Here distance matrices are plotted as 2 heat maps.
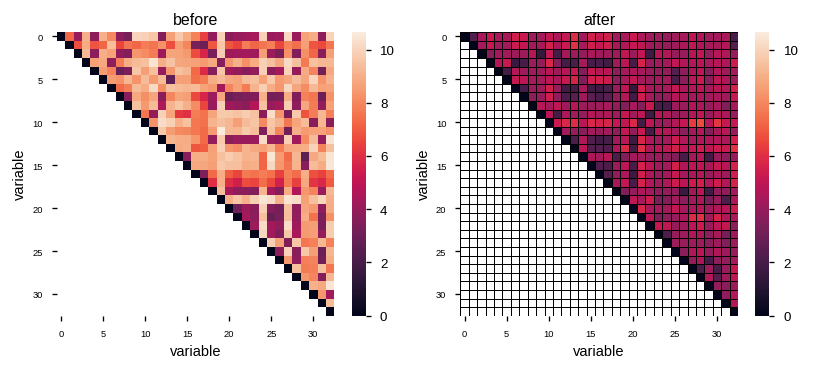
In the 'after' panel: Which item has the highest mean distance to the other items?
10
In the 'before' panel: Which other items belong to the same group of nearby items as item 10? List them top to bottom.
30, 32
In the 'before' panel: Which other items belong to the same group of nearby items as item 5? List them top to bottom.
13
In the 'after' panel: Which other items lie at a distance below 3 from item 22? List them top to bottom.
2, 9, 11
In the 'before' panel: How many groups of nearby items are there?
7
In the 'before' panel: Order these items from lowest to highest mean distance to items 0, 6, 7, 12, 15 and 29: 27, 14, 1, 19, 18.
18, 14, 1, 19, 27
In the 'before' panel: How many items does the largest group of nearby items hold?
15
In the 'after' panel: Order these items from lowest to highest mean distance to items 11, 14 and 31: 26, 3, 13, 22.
26, 22, 3, 13
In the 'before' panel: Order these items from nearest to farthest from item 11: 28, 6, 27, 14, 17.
27, 17, 14, 28, 6
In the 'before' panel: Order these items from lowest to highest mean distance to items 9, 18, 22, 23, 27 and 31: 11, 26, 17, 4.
26, 4, 17, 11
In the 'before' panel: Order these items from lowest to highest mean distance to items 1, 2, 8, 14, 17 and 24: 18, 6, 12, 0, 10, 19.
18, 0, 12, 10, 6, 19
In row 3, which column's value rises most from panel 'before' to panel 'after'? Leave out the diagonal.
19
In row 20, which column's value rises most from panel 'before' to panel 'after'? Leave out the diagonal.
21
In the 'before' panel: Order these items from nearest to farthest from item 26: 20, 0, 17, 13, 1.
20, 0, 17, 1, 13
